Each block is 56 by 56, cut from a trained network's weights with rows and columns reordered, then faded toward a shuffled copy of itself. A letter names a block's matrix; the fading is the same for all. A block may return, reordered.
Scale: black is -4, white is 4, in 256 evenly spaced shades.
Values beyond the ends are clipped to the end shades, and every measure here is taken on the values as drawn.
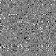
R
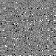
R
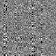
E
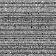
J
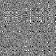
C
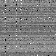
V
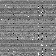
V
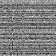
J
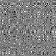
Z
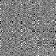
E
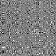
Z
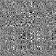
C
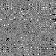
R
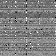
V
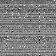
V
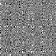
C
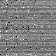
V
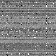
V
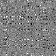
R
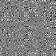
R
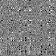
C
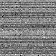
J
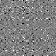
R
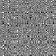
E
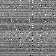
V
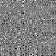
Z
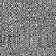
Z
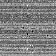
J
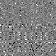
R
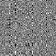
E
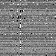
V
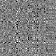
C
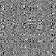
C
